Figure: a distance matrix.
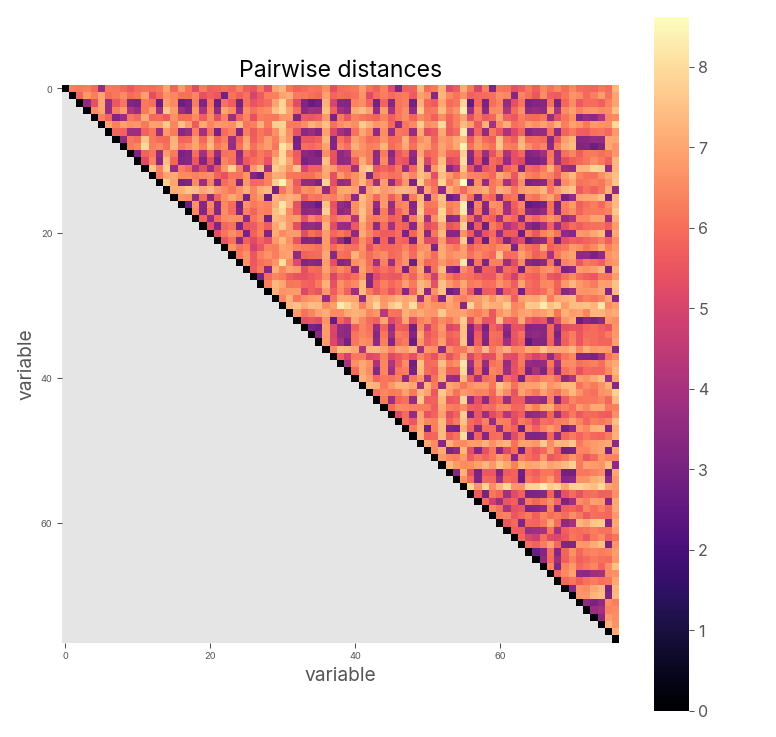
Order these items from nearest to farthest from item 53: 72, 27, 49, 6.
6, 72, 27, 49
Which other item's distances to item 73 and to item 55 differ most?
8
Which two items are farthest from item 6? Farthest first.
55, 30
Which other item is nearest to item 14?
29
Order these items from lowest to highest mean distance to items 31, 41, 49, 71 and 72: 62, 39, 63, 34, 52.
52, 62, 34, 39, 63
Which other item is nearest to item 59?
0
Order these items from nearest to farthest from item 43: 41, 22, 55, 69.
69, 22, 41, 55
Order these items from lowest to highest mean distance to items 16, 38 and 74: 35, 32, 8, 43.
35, 43, 32, 8
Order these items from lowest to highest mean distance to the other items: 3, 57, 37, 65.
65, 37, 57, 3
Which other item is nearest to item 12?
27
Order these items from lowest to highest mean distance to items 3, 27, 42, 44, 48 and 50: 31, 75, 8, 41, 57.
57, 75, 31, 8, 41
